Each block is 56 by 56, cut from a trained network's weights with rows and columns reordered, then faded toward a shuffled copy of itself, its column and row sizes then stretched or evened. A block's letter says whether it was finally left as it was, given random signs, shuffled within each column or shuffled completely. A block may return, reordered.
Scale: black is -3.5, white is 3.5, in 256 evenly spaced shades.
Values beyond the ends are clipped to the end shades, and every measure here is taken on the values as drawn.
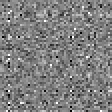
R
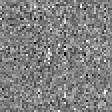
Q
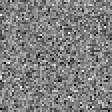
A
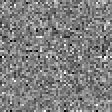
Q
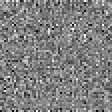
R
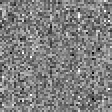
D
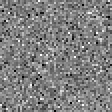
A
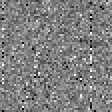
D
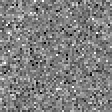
A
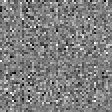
Q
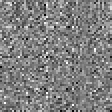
R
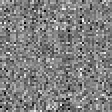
R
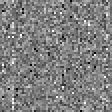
D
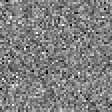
A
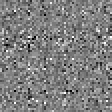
Q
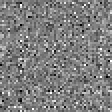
Q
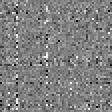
Q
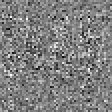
Q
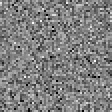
A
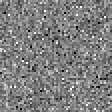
A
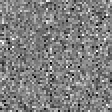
D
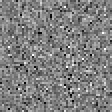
D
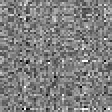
R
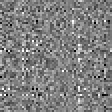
R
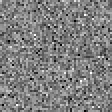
A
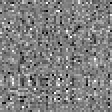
R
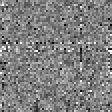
Q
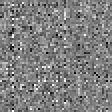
Q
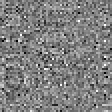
R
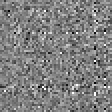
Q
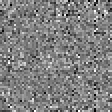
Q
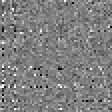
R
